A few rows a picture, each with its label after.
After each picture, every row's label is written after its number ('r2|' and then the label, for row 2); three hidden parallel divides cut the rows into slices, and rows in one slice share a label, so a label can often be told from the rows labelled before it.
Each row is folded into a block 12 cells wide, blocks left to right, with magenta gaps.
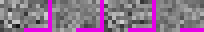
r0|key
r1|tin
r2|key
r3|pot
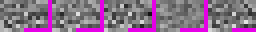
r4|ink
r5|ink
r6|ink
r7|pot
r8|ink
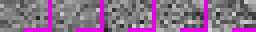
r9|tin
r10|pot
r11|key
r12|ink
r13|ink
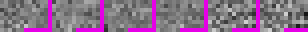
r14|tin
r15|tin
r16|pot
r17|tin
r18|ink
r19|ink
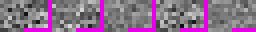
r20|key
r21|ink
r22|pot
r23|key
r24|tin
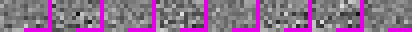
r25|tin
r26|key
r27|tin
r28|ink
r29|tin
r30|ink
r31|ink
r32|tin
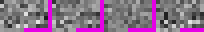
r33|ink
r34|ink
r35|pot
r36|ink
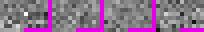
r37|ink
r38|tin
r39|pot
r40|key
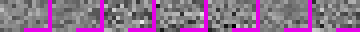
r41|pot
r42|tin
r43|ink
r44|key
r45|key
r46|pot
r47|ink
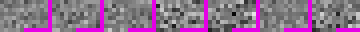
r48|tin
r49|tin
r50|tin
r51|key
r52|key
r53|tin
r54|key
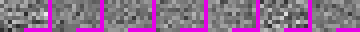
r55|key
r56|pot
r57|tin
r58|pot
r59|tin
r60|ink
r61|tin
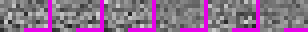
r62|key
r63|key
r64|key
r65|pot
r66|ink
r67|tin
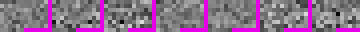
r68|tin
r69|key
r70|ink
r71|tin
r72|pot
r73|key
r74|key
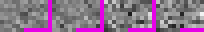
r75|pot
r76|tin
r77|key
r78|key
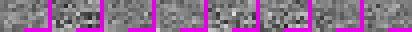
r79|pot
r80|ink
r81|tin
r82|tin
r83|ink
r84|key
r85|tin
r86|tin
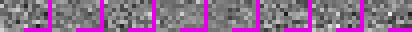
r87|ink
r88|tin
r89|key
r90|tin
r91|pot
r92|key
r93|ink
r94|ink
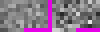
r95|pot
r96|ink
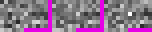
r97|ink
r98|ink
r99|ink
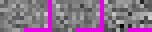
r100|pot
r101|pot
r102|key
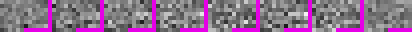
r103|pot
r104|key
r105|key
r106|key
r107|ink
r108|key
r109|ink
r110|tin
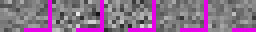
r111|pot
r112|ink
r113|key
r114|pot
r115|tin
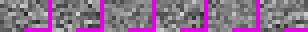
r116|key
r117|ink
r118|tin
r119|ink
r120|tin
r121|key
